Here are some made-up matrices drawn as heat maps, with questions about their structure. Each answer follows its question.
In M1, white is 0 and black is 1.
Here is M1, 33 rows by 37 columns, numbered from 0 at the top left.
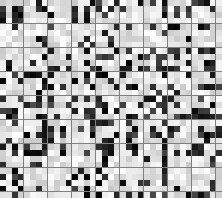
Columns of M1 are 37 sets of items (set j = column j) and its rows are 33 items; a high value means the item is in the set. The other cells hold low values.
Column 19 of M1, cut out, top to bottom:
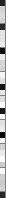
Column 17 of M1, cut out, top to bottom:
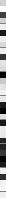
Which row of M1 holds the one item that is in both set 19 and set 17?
18
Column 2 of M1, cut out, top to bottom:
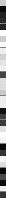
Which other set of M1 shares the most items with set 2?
27
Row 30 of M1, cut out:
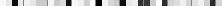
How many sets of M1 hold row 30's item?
8
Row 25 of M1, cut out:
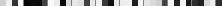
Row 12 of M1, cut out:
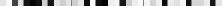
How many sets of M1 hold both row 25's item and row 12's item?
8
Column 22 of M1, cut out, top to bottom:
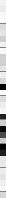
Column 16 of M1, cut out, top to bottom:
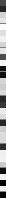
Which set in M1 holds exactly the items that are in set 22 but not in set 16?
36
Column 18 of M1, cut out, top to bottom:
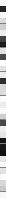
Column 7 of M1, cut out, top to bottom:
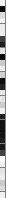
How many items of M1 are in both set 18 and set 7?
9
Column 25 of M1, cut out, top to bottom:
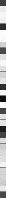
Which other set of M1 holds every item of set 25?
33
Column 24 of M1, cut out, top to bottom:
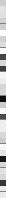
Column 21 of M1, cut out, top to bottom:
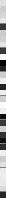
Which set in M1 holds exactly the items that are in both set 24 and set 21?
9
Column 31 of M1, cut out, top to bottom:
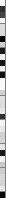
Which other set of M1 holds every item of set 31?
14
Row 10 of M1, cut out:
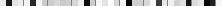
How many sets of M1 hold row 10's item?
8
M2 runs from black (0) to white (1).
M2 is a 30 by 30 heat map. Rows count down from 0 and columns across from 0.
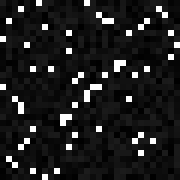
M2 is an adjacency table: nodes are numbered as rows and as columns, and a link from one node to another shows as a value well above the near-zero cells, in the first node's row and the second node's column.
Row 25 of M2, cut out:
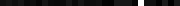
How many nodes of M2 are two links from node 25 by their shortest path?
2
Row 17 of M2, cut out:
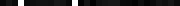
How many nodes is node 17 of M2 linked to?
2
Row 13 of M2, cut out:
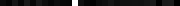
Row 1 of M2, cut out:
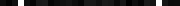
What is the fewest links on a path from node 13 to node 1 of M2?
4
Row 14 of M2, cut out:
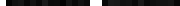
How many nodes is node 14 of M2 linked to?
3
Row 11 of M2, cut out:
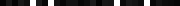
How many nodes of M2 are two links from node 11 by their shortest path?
4
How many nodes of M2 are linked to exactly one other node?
11
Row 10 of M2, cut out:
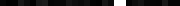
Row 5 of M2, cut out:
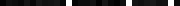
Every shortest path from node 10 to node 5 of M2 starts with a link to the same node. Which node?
node 19
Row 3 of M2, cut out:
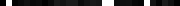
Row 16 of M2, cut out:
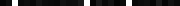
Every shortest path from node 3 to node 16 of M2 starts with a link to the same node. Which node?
node 24
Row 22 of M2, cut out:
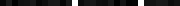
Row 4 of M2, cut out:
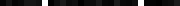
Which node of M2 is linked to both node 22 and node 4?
node 23
